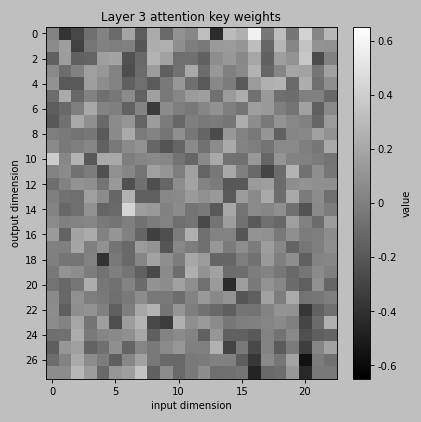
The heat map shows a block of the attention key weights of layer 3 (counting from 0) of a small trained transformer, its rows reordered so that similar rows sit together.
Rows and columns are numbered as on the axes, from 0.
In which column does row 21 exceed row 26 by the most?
20
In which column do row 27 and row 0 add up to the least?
13
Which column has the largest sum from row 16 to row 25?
2
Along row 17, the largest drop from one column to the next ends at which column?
9
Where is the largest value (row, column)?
0, 16
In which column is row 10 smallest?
3
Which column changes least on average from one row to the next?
21
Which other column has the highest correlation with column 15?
8
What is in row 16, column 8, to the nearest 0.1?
-0.3
